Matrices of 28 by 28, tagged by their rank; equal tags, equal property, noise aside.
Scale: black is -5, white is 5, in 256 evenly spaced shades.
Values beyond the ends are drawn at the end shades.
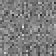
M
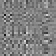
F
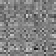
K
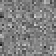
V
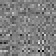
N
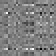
F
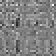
K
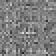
V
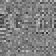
K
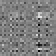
F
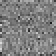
V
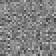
M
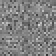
M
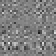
N
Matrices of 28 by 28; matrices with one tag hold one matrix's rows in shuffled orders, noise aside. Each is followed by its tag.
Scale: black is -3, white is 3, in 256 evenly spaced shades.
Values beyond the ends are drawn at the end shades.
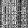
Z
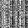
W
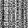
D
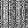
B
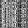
Z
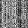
Z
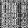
Z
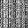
B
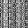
B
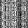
Z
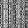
B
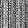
B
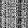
Z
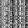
W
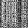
Z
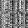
W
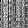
B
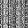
B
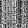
Z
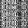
Z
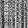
D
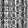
D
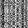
D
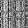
B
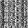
D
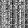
W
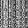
B
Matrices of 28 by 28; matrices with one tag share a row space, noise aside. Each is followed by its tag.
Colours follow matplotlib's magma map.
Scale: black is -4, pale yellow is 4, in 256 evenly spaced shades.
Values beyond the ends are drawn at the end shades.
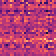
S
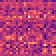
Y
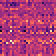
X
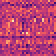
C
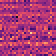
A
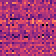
X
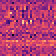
C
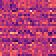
A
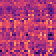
S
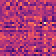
Y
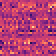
A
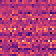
A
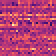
A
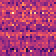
C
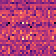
C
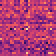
S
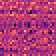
A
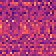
X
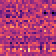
Y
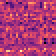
Y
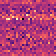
C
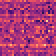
S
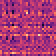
X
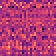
C
